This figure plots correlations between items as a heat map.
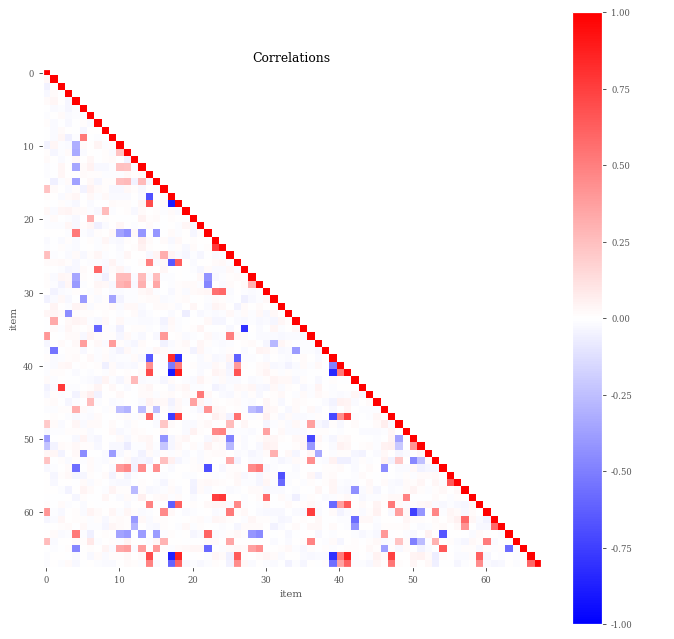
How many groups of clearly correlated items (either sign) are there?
14
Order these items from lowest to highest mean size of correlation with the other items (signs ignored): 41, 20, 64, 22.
20, 64, 22, 41
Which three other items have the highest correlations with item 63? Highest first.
22, 4, 46
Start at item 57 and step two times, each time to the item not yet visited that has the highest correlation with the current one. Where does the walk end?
62
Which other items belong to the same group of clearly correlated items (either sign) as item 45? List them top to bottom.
6, 20
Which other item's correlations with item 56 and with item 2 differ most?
43
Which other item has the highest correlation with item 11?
54
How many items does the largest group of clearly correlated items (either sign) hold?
12
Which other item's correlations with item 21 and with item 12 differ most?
44
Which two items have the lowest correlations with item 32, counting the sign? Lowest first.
55, 56
